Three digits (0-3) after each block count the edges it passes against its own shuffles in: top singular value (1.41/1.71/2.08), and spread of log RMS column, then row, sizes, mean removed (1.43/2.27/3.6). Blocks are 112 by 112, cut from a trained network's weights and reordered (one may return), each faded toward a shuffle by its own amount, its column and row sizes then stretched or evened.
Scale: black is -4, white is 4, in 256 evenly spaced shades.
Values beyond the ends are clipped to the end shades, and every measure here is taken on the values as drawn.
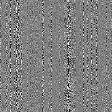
3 3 0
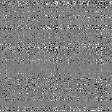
1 2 3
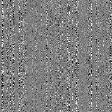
2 3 0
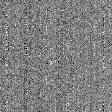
1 2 0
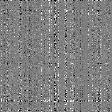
2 3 2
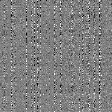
2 3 0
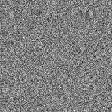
3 0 0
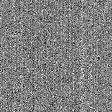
1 1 0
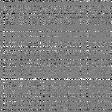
3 2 3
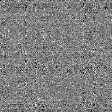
2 2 1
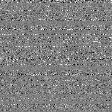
0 0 3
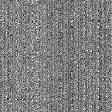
3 2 1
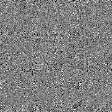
0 2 2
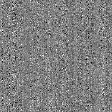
0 2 0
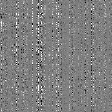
1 3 1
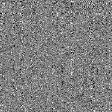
2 2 1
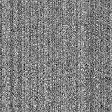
3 0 1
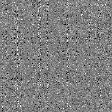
1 2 1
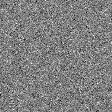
0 0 0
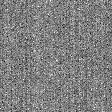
1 0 0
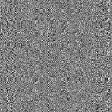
3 2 1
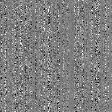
0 3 0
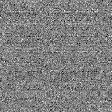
2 0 1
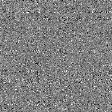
0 1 2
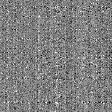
2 1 2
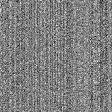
3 1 0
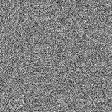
3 0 0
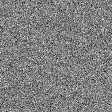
0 0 0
